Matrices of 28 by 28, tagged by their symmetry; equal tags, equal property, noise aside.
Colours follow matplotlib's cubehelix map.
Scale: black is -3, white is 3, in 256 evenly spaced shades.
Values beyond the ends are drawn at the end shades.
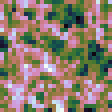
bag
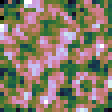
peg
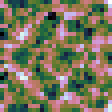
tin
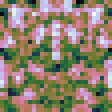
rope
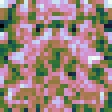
rope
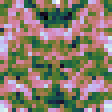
rope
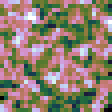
bag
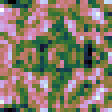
tin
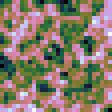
peg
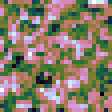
bag
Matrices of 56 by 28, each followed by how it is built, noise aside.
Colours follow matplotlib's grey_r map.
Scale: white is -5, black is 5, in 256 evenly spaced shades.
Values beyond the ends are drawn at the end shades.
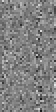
uneven columns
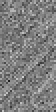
Hankel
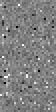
sparse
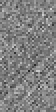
Hankel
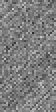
Hankel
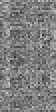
blocks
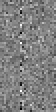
uneven columns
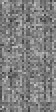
blocks
